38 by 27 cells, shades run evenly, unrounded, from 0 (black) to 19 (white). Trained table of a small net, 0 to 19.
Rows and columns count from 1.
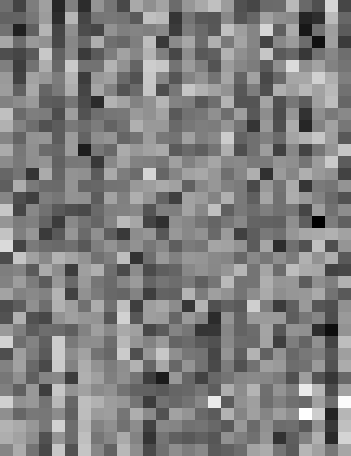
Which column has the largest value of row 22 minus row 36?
26
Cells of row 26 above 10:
12
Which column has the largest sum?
18
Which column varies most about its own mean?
24
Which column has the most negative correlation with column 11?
20
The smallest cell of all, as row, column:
19, 25
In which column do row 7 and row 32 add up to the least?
13
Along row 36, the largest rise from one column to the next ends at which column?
27
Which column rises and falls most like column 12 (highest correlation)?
6
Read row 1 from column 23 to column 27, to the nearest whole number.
14 8 6 16 5
